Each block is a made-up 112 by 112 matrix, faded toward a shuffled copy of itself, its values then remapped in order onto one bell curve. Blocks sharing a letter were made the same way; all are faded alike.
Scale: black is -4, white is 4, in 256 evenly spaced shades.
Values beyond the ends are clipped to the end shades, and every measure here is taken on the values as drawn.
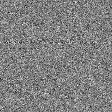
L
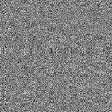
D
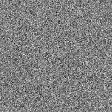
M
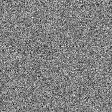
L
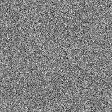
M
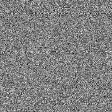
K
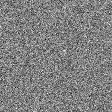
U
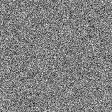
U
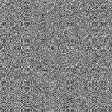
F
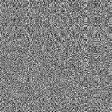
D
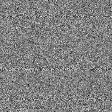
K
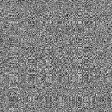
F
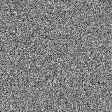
M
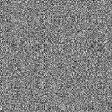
D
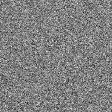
M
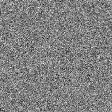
M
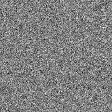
M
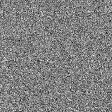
L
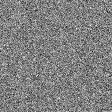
U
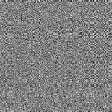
F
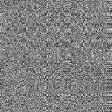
F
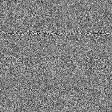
K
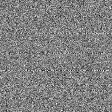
K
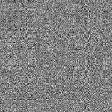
D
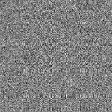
D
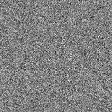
M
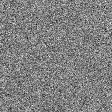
U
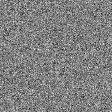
L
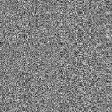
D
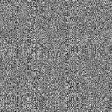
D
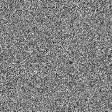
L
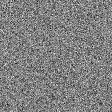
U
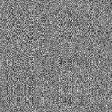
D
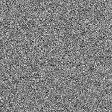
L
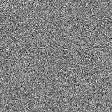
M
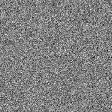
M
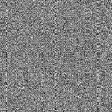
D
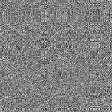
F
